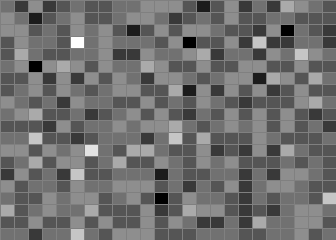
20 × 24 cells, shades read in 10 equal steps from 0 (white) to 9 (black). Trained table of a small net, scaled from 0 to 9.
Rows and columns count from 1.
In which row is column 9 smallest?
14
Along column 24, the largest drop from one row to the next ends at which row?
17
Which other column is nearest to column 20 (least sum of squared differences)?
18
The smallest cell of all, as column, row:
6, 4
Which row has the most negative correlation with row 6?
7
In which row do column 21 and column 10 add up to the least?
13
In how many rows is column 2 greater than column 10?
9
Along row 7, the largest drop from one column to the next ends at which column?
20
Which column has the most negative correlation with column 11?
3
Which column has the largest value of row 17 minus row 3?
12
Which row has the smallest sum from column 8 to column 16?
11
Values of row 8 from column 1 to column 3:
6 5 4
